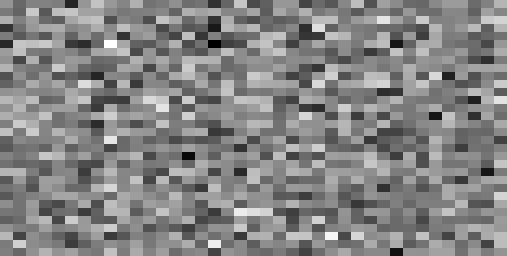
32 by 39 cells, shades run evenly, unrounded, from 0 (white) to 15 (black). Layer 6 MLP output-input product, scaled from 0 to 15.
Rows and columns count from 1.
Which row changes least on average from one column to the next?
25
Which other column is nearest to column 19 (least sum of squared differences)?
35
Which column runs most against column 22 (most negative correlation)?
13
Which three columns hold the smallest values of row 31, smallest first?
17, 2, 39
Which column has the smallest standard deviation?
32
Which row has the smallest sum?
11
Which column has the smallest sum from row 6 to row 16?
21
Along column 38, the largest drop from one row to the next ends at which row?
23
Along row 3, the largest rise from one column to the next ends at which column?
9
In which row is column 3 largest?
24
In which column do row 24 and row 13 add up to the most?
16
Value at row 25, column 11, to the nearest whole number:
6
